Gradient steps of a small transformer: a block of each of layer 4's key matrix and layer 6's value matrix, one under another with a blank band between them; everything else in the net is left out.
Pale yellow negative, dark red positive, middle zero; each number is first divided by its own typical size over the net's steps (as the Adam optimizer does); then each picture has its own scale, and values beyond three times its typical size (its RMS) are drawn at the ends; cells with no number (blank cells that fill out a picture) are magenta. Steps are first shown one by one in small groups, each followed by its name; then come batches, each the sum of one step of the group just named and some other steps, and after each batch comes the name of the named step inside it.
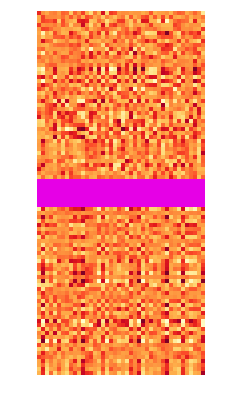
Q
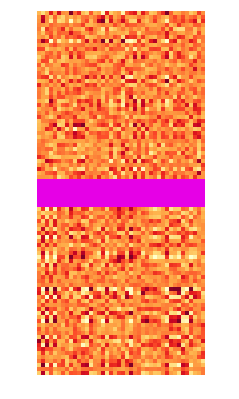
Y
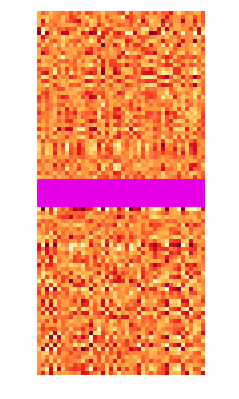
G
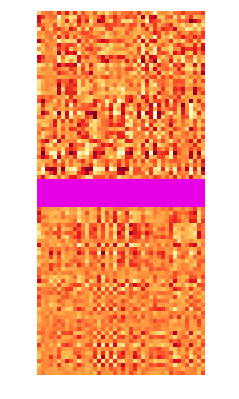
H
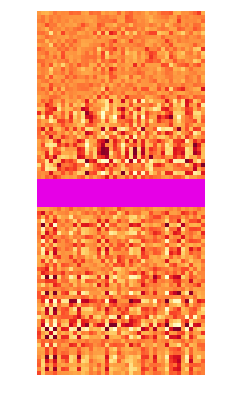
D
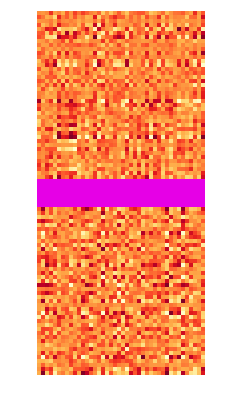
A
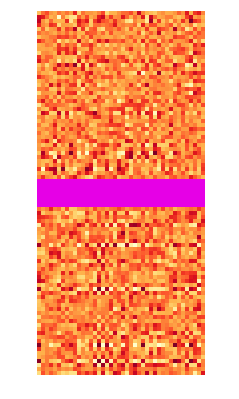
H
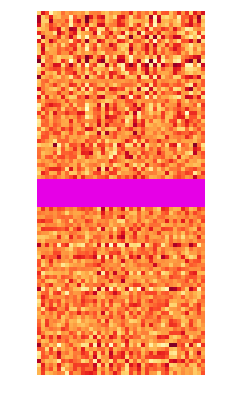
G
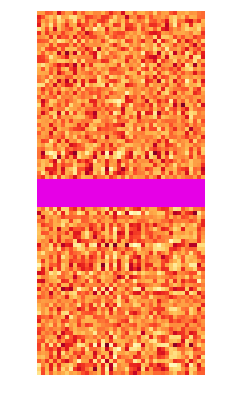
H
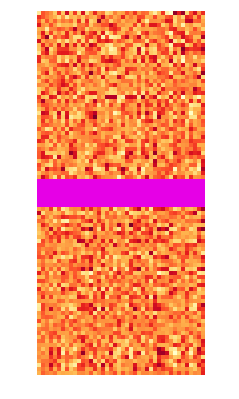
H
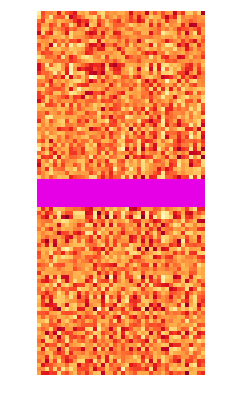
G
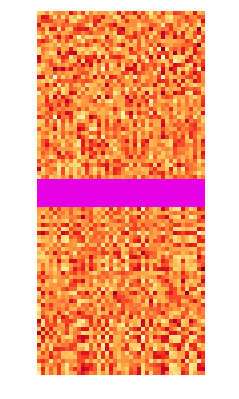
Q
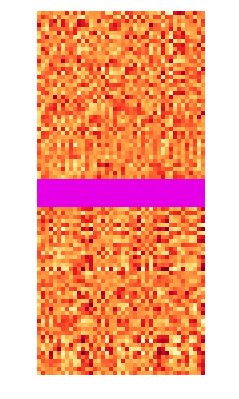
Q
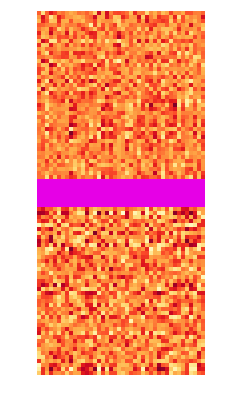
A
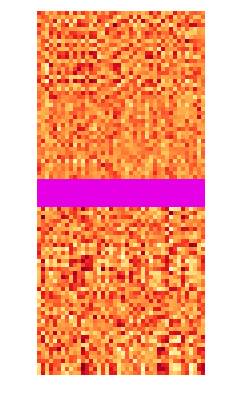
Q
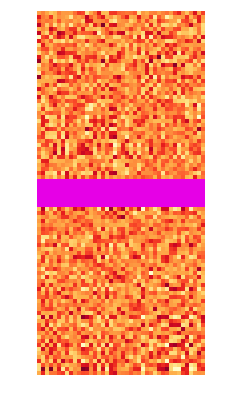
G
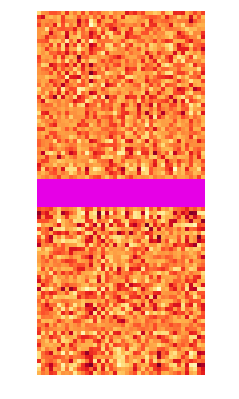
H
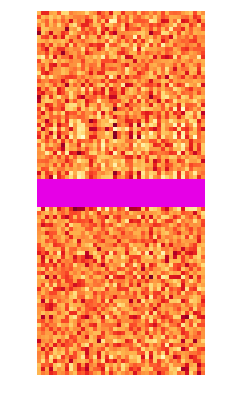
G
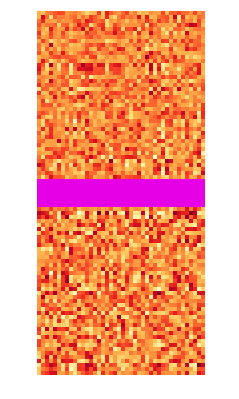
D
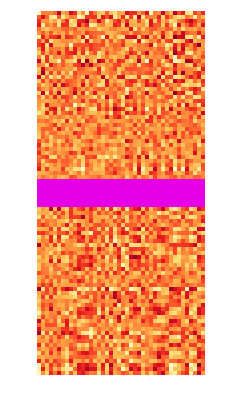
Y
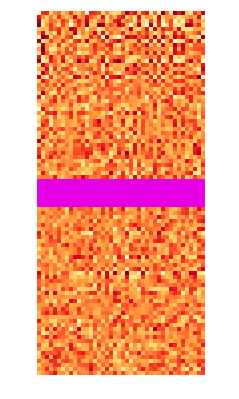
D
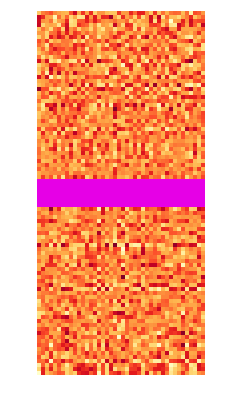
A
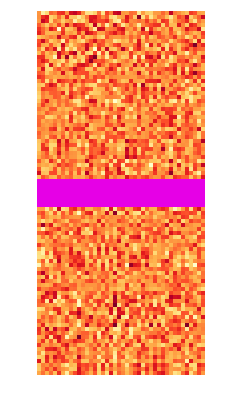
D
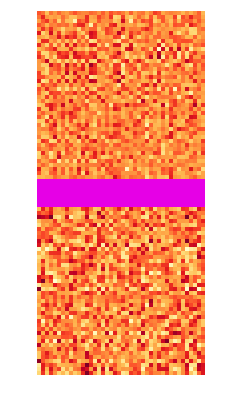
Q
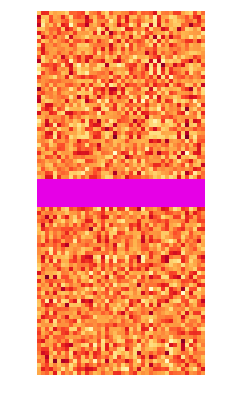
D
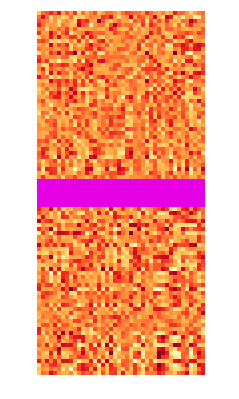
H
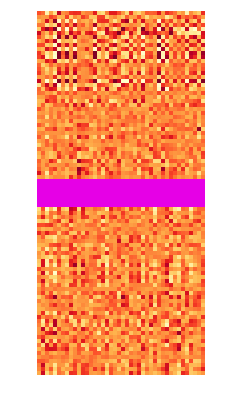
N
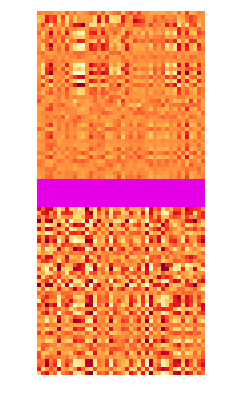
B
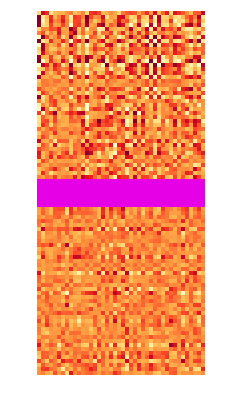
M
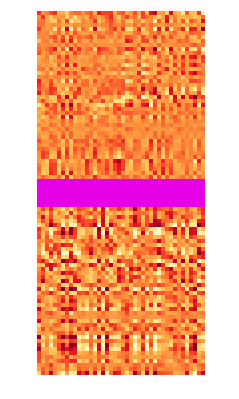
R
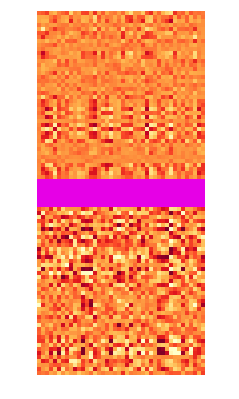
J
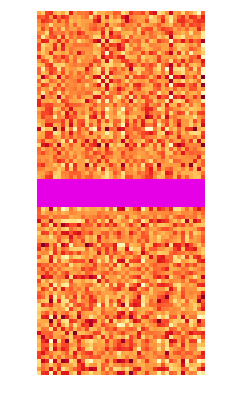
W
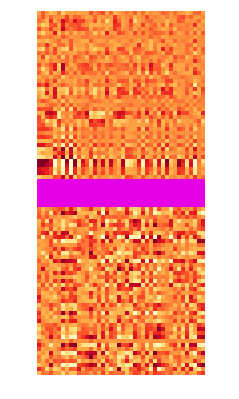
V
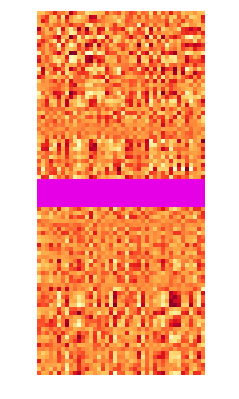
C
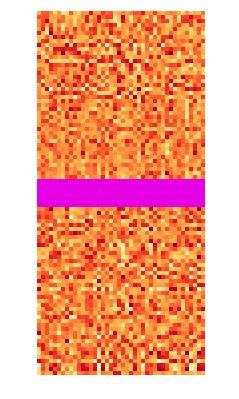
W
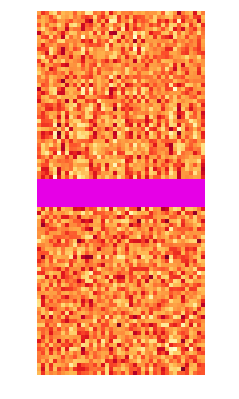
J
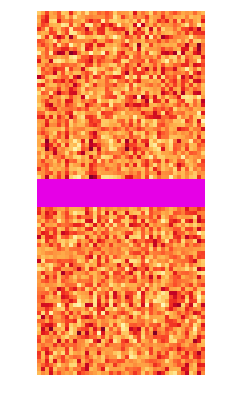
C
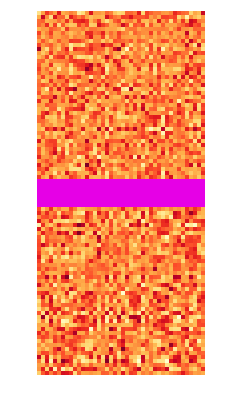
W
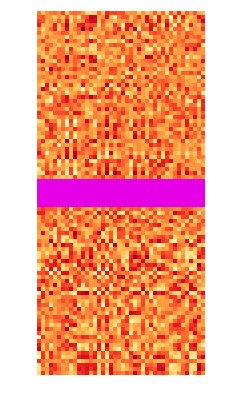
R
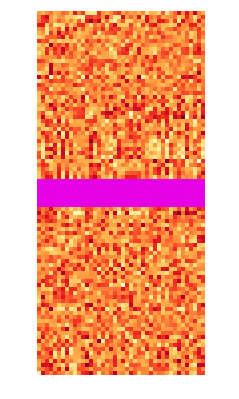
B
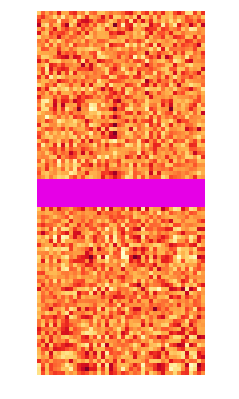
N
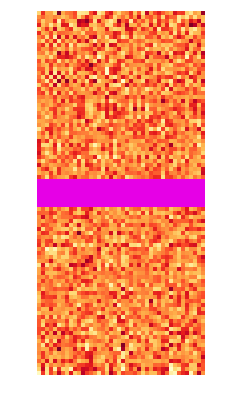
N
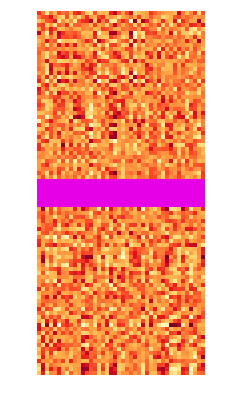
N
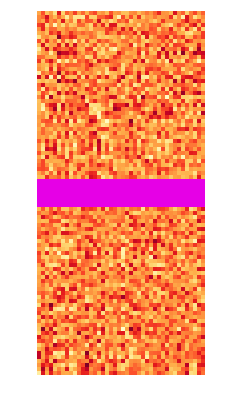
N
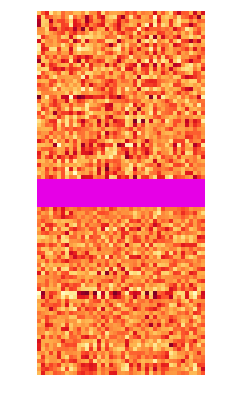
M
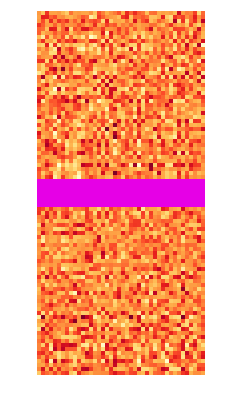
W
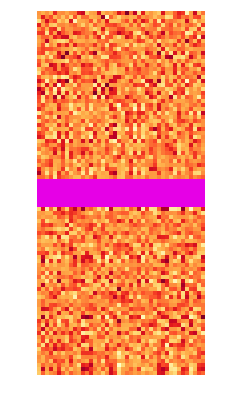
N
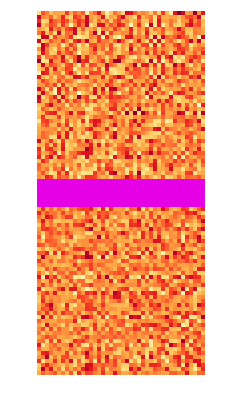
M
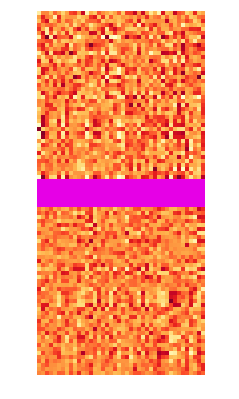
C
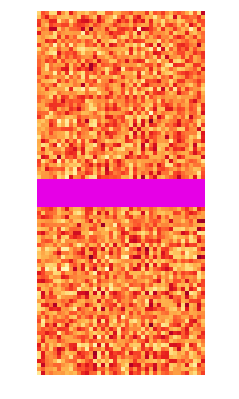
N
